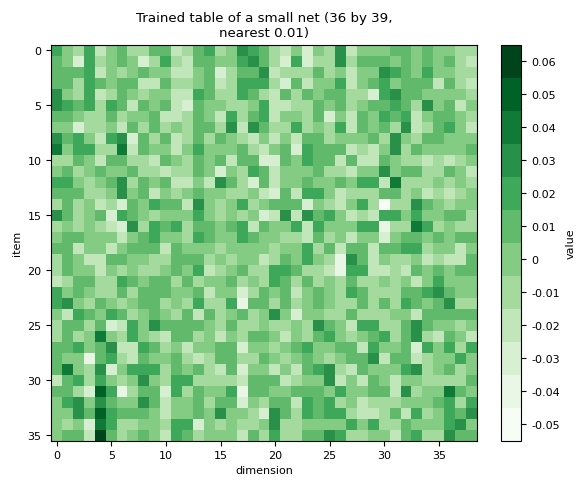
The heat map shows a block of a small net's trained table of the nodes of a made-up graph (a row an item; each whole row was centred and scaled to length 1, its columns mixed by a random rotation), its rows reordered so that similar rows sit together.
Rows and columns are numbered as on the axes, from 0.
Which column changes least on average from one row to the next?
14
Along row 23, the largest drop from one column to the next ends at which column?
17
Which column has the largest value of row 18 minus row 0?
23
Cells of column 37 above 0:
9
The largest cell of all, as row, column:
35, 4
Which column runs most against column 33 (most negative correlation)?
5
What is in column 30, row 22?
-0.01
